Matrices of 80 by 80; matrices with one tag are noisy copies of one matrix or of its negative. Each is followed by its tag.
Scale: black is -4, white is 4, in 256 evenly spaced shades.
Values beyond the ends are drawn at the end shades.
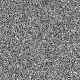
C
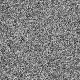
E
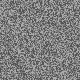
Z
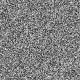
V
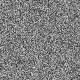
Z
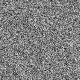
Z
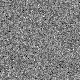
Z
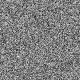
V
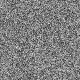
E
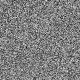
V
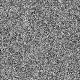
Z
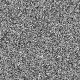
V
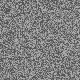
C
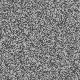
V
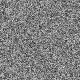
C
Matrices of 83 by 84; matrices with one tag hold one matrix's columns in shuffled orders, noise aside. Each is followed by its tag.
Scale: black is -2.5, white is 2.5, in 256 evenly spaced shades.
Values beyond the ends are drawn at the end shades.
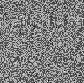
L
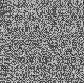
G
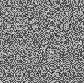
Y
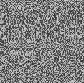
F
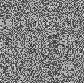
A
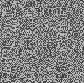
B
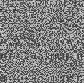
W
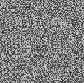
A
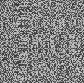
A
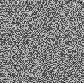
Y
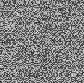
Y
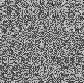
G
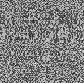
F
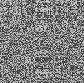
G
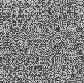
G
